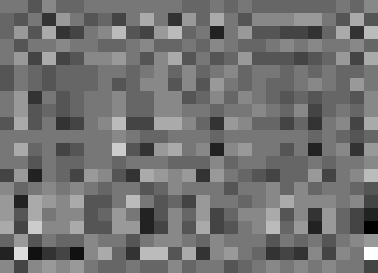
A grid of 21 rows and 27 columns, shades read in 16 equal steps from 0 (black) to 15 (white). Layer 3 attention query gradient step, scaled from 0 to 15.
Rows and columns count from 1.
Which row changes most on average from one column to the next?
20
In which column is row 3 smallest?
16
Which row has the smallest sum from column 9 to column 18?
18
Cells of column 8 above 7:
5
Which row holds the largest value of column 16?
2
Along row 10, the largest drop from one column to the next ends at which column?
10
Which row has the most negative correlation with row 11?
7
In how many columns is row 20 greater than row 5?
11
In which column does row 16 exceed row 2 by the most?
4
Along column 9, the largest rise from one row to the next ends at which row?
3
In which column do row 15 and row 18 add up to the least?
27
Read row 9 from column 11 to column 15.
6 8 8 7 7
